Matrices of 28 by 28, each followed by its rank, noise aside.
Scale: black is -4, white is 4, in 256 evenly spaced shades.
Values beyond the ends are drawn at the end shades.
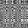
two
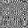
four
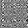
four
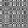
two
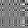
one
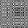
two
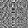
three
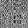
four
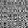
four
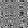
four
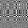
one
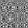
three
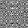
three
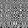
four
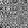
four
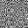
four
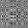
two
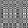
one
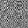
four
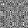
three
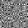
four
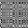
two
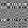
two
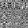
four
